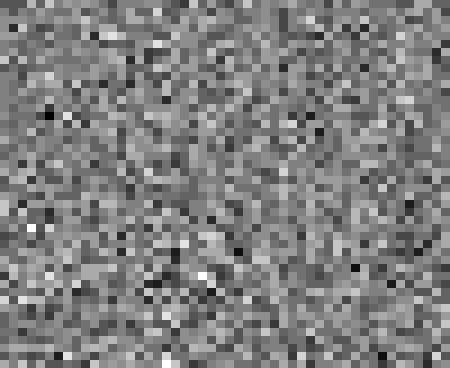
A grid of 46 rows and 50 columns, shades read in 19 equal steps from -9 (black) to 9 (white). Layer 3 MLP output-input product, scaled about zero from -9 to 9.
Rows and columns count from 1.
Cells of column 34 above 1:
8
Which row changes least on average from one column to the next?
20
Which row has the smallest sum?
41
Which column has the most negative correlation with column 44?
24
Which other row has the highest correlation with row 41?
22
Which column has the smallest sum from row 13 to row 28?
6
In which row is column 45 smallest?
32
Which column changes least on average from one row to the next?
31
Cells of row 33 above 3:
4
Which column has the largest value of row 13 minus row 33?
46
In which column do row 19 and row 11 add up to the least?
12
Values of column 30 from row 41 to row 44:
0 5 -1 0
